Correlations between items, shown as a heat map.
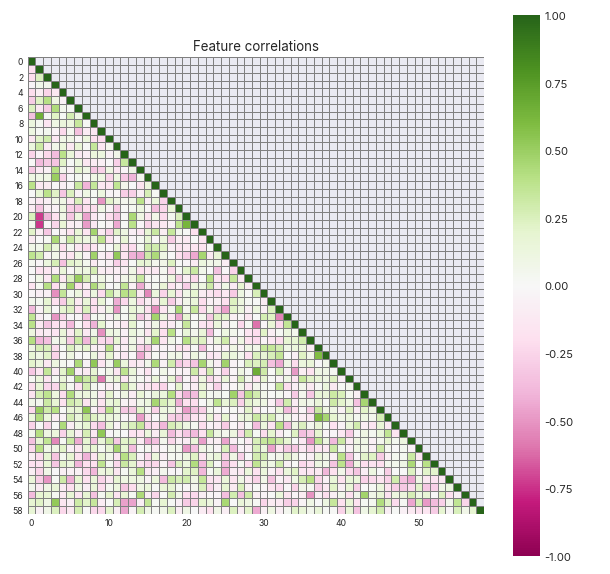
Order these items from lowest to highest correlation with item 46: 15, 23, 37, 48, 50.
15, 50, 23, 48, 37
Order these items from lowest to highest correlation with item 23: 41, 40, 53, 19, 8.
41, 19, 53, 8, 40
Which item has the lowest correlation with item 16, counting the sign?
32
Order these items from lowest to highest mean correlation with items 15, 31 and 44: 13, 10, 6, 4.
4, 13, 10, 6
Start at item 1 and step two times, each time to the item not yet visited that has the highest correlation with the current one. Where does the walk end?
45
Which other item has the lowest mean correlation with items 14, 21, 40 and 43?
25
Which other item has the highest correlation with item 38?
37
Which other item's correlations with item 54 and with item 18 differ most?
43
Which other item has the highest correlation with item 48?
9
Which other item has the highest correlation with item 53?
14
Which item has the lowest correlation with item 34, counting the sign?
29
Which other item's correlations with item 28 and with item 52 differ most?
6
